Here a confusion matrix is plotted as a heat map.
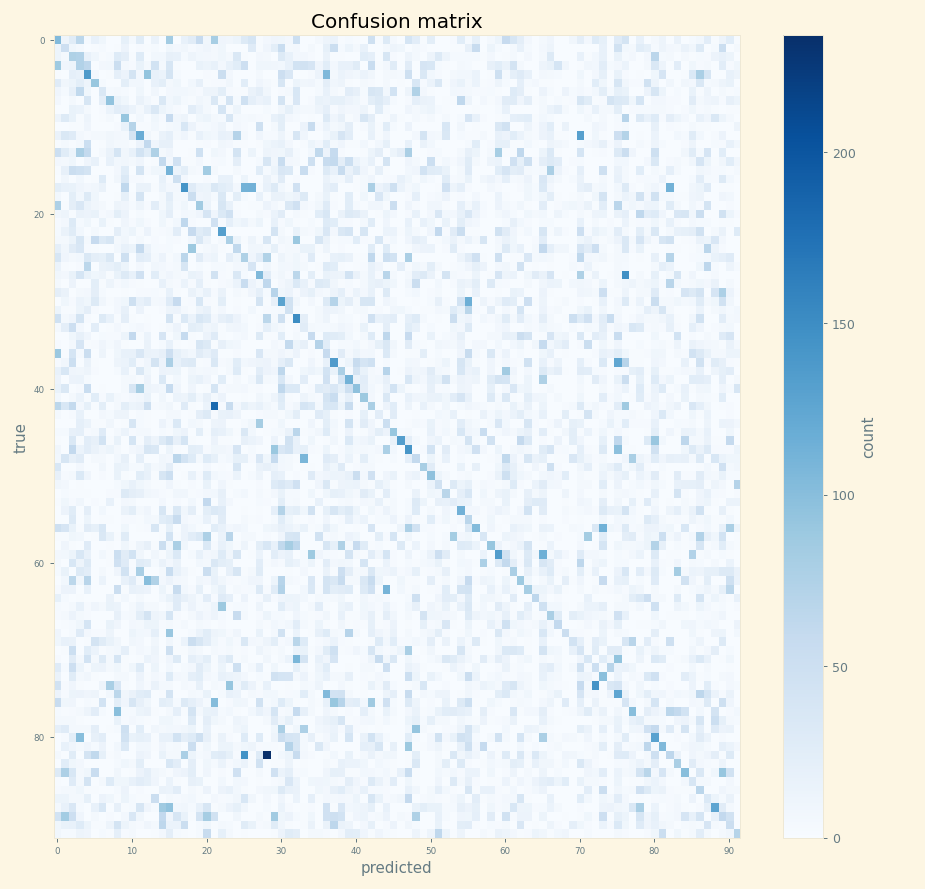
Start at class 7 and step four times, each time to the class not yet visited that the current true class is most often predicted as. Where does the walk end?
16
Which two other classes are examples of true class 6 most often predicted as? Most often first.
48, 3
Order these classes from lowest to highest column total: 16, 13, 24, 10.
13, 10, 24, 16
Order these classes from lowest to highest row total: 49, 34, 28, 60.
49, 28, 60, 34
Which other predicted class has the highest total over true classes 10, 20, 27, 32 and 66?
76
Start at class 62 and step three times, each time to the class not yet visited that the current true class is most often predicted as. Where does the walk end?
36
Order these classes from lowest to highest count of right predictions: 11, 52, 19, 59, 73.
52, 19, 73, 11, 59
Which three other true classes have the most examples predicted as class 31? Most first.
58, 81, 35
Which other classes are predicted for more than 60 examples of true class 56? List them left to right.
47, 73, 90
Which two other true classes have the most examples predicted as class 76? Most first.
27, 42
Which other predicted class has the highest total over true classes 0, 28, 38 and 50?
60
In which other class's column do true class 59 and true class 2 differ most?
65
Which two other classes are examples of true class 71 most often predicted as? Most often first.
32, 75
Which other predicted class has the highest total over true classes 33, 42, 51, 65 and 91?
21
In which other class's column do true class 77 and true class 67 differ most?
8
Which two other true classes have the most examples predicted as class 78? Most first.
88, 20
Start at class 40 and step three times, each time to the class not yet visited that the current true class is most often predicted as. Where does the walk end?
47
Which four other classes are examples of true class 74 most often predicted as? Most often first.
72, 23, 7, 70
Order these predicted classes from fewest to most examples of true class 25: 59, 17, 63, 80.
80, 63, 59, 17
